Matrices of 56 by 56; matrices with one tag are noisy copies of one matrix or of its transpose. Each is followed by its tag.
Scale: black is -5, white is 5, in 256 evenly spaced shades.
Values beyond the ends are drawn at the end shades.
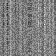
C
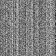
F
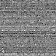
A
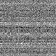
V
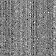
A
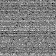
A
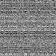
A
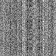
V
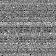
V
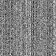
A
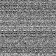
A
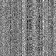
V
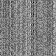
A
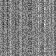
C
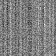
C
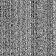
A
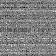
C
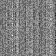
F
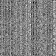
A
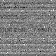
C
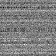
C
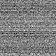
A
